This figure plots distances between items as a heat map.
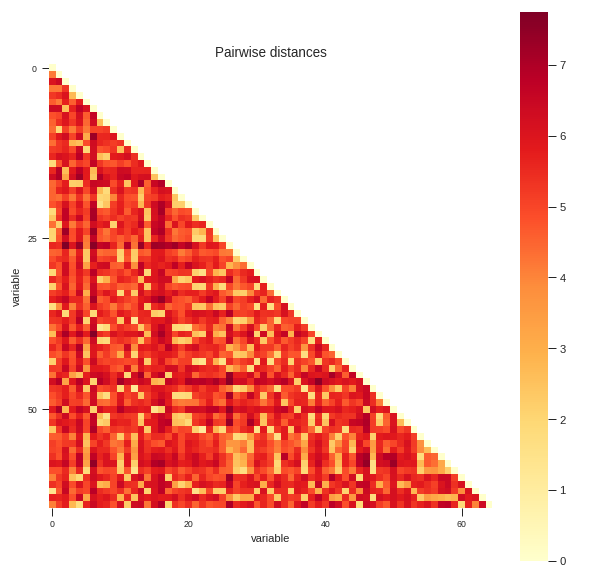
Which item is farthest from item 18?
26
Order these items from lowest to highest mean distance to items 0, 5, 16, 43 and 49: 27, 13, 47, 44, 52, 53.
53, 27, 47, 44, 52, 13
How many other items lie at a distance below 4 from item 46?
6
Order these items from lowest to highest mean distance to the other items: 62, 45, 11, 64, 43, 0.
0, 43, 62, 11, 64, 45
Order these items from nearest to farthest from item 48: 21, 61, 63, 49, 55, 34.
61, 49, 34, 21, 55, 63
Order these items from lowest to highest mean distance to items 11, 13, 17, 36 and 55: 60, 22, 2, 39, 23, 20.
60, 2, 20, 23, 22, 39
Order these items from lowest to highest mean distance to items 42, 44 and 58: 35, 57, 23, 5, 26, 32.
5, 57, 26, 32, 35, 23
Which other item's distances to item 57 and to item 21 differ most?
62
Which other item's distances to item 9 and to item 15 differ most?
1
